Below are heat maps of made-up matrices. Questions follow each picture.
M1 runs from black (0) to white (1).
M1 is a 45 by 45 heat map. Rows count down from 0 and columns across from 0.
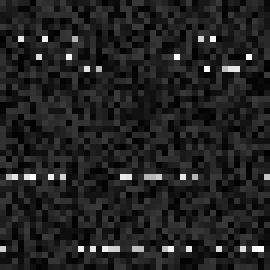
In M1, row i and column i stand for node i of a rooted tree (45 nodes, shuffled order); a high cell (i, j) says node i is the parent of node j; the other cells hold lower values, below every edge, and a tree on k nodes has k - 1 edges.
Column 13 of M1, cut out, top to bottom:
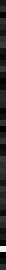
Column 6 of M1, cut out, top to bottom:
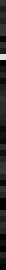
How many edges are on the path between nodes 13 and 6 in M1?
3
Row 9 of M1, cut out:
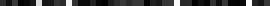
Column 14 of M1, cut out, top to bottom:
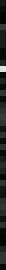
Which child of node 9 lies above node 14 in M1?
11
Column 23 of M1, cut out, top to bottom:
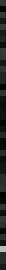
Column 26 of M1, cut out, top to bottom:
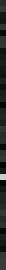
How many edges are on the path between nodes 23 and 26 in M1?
4
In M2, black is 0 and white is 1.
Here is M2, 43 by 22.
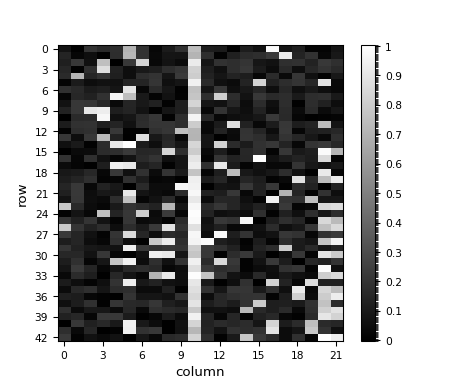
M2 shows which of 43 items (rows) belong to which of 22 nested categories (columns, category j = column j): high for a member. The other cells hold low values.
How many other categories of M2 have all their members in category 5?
5
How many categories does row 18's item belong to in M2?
3
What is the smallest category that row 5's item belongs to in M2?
15
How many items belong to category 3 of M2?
6
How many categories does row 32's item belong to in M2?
2
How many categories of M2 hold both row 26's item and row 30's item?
4
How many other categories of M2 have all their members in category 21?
6
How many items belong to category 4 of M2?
4
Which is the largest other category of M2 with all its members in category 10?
20
